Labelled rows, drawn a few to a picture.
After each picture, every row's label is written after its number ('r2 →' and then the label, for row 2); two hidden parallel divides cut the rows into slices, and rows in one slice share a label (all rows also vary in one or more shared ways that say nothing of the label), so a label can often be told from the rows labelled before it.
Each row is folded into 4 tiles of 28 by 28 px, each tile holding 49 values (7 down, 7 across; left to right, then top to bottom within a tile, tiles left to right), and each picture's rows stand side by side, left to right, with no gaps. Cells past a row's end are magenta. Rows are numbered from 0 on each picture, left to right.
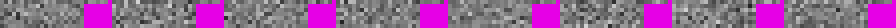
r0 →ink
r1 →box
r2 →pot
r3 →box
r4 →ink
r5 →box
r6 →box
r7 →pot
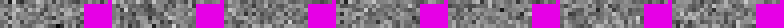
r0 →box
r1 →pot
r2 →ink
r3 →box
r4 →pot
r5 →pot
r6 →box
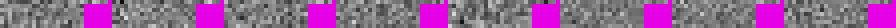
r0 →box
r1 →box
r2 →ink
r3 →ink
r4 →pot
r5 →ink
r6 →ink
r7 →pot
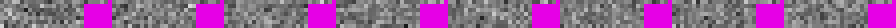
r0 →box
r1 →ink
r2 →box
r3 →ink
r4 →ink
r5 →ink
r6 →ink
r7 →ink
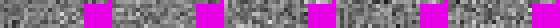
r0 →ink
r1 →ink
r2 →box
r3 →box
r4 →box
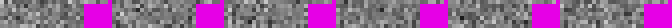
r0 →ink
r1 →box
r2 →pot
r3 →box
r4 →pot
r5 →box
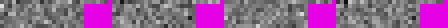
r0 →box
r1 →box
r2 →ink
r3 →box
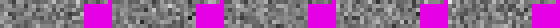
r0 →pot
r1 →box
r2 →ink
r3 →box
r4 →pot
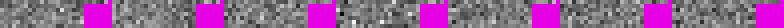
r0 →ink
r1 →box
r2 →ink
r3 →box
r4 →ink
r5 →pot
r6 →box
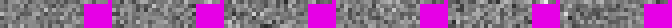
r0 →ink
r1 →box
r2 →pot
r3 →pot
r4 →box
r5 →pot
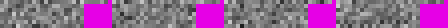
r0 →box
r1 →pot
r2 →pot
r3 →ink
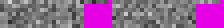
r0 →pot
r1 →ink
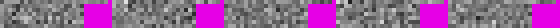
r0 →box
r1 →box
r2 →pot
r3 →pot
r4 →ink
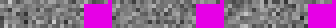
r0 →pot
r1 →box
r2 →box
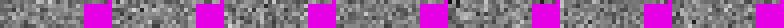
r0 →ink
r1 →pot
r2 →pot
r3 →ink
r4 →box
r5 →box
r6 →box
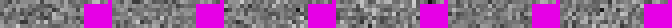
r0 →ink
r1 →box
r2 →ink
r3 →pot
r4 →ink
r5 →box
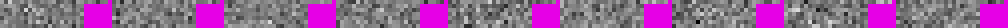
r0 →pot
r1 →box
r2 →ink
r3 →pot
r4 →pot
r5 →ink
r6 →pot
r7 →box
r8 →ink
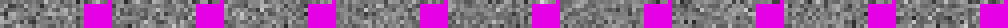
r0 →box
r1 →pot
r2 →box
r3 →ink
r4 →box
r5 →ink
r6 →ink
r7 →box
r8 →pot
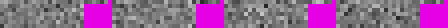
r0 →ink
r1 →ink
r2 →ink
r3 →ink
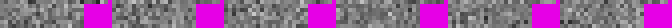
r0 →pot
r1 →pot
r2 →pot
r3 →ink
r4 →ink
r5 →ink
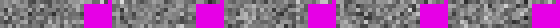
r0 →box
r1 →pot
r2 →box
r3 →pot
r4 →box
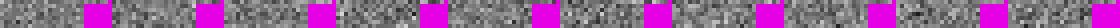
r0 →ink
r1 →ink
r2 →ink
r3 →pot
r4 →pot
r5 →box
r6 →ink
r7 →pot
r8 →ink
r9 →pot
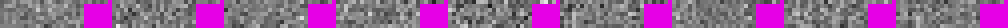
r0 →ink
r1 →pot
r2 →pot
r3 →ink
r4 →box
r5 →ink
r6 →ink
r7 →box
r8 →ink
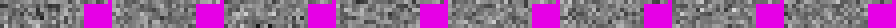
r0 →pot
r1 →ink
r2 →box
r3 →box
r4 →ink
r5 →pot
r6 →ink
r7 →pot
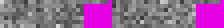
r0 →ink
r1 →pot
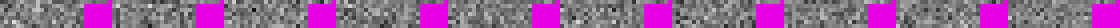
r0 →ink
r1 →box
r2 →pot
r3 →pot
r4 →ink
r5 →pot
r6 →box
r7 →box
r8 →ink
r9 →ink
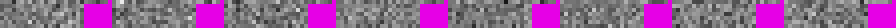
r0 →pot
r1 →pot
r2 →pot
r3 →ink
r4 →pot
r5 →pot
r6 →box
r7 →ink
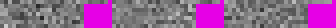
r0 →pot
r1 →ink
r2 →ink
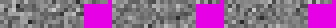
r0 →box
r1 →ink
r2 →ink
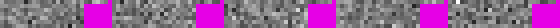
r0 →box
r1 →ink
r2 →pot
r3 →ink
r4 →pot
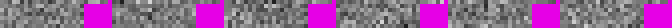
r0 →box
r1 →ink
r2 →box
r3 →ink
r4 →pot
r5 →box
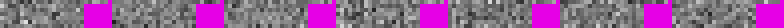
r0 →box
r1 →ink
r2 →ink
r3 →pot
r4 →pot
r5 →pot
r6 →ink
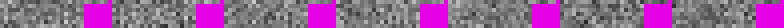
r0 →ink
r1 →box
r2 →pot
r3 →pot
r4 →ink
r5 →pot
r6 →pot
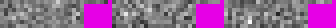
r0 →box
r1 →box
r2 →box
